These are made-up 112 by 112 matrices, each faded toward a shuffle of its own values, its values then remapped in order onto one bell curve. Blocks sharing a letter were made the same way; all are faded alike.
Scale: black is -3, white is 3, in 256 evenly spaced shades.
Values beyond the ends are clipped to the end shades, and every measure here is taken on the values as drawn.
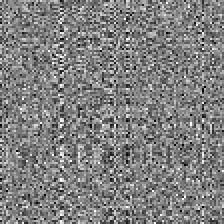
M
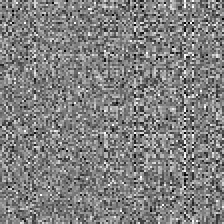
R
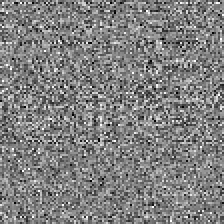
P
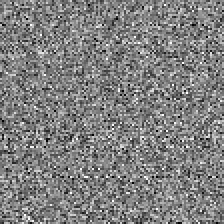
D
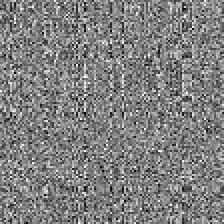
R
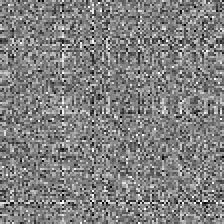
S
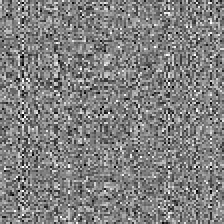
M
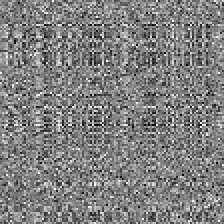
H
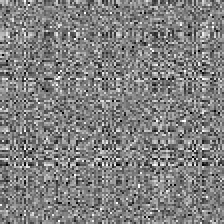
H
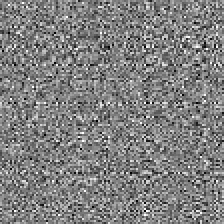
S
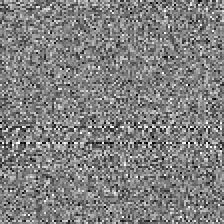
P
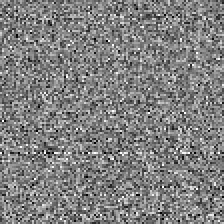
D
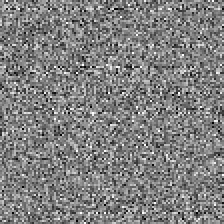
D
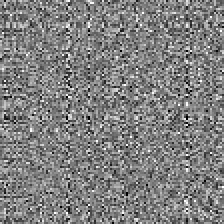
R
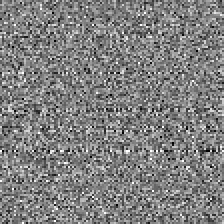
P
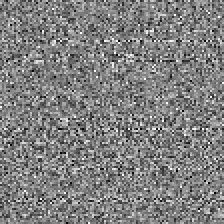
P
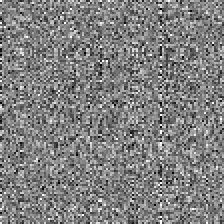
R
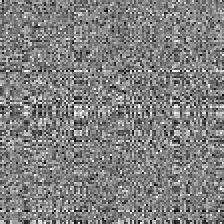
H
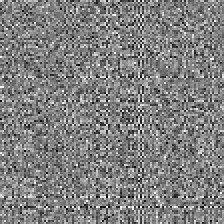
H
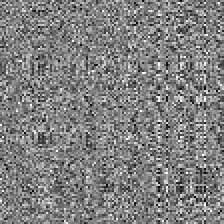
M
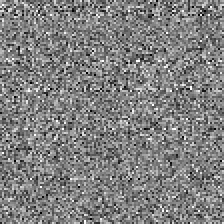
D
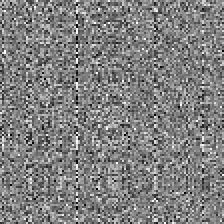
M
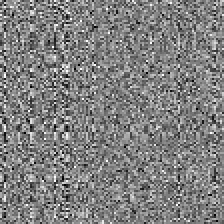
M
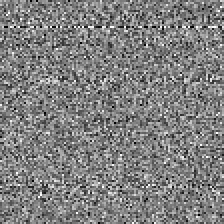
D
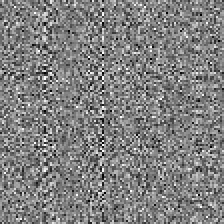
R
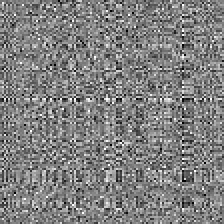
H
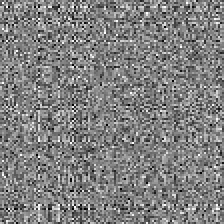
S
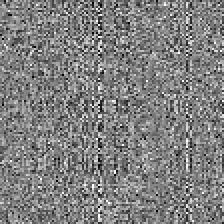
M
